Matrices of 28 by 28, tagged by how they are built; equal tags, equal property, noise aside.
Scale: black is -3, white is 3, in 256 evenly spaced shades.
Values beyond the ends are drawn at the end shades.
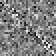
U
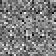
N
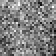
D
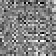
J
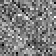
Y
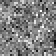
D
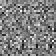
N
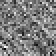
Y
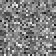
N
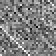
Y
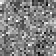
D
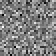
N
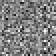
J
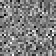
J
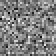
N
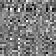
J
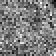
D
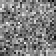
D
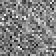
Y
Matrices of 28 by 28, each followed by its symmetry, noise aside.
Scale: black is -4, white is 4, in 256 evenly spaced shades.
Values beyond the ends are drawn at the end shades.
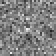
mirrored left to right.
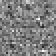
mirrored left to right.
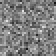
antisymmetric.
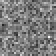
mirrored top to bottom.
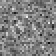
same after a half turn.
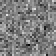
symmetric.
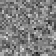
antisymmetric.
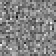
mirrored top to bottom.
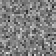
antisymmetric.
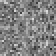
mirrored top to bottom.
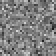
antisymmetric.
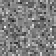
same after a half turn.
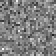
same after a half turn.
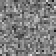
antisymmetric.
